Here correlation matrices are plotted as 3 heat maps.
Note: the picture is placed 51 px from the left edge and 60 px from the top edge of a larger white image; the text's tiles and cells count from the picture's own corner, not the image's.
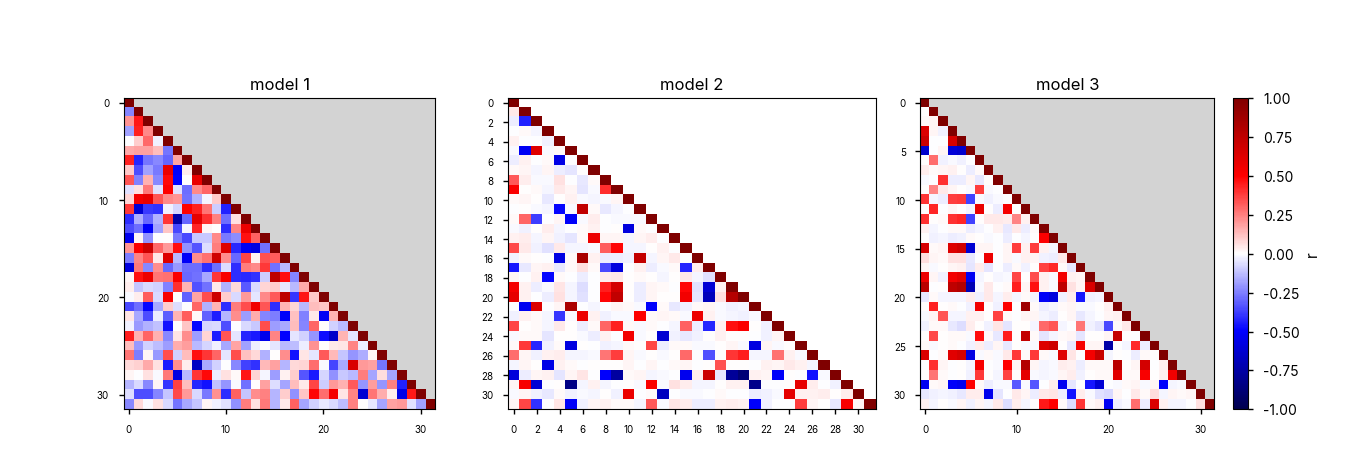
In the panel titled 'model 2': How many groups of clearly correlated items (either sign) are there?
6
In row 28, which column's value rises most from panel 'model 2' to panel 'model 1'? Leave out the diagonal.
8
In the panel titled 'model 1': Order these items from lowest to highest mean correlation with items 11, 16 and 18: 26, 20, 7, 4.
7, 26, 4, 20
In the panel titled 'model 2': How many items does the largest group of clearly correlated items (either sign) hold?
10
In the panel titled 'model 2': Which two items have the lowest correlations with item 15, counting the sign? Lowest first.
28, 17
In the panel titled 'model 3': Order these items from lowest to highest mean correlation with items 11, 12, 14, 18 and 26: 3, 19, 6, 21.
6, 21, 3, 19
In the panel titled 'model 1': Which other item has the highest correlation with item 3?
1
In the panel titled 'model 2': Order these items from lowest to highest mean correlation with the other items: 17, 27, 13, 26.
17, 13, 27, 26
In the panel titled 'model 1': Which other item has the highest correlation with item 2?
15
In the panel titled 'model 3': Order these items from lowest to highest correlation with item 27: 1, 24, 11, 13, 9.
13, 1, 9, 24, 11
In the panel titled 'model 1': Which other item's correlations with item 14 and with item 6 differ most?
0
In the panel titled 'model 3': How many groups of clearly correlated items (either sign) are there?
5
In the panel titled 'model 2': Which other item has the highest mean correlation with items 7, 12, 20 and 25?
29
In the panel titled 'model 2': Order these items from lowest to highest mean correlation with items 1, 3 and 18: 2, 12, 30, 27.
2, 27, 30, 12
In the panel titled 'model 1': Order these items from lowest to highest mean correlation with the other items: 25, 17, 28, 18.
17, 28, 25, 18
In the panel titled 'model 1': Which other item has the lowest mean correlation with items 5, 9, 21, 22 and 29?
28
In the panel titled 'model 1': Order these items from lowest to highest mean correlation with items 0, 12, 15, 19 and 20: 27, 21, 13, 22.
22, 13, 21, 27
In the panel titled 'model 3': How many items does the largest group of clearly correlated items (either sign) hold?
11
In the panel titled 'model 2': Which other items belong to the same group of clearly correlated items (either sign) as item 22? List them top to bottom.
4, 6, 11, 16
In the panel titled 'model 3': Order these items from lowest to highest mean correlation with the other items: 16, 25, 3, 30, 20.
20, 30, 16, 25, 3
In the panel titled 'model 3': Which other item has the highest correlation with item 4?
19
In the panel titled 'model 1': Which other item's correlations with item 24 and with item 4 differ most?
16
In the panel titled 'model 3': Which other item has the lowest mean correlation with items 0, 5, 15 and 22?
29
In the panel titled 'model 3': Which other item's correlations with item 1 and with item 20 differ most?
25
